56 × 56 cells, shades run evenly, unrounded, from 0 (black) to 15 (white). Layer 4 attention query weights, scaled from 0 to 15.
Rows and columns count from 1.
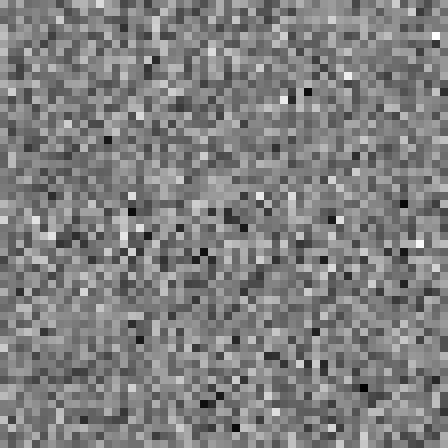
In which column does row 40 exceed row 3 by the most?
34
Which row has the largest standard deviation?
33
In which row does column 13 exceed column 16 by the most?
1
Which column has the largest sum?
20
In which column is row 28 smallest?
42
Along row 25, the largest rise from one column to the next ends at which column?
17
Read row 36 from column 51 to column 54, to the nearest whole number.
2 9 8 6
